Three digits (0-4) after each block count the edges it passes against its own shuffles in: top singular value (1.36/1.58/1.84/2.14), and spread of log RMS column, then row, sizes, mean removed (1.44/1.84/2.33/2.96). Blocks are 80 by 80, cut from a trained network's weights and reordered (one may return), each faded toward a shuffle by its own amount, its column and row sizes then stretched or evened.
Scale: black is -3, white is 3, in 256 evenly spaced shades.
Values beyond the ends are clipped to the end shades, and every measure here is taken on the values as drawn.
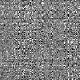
3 4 0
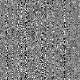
3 4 0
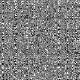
2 4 1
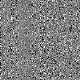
2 4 1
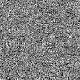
2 1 1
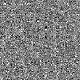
1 1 2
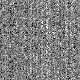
1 2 1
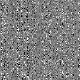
0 4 0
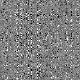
1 4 2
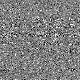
1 1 3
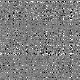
0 3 4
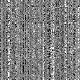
4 4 0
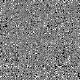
0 3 3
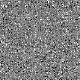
1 2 2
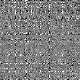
3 3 4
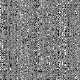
1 4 1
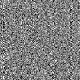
4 3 0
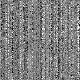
4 4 1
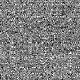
2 1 1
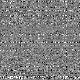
2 1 4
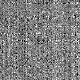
2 2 3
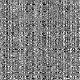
4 1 4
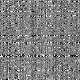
3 1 4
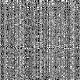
4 3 2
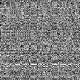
4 0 2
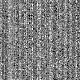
4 2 0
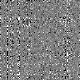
1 4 2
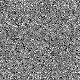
1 0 2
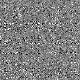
2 2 3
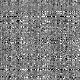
2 1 4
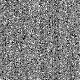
0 0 1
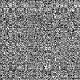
4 2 0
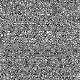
1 0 3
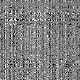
4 3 4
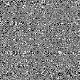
1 0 3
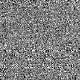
1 1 2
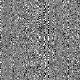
3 4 0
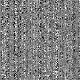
2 4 1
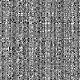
4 2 3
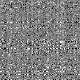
1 1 4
